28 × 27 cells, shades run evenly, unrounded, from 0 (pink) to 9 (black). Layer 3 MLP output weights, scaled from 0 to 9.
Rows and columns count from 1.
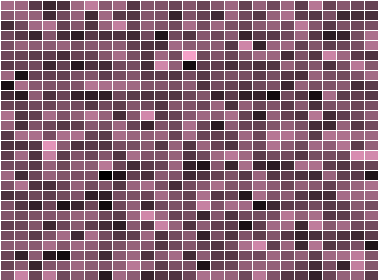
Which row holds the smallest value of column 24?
6
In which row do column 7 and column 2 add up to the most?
10
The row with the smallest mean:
14
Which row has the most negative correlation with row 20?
17
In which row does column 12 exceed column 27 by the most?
4
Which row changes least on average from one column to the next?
8
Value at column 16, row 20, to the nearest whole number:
6
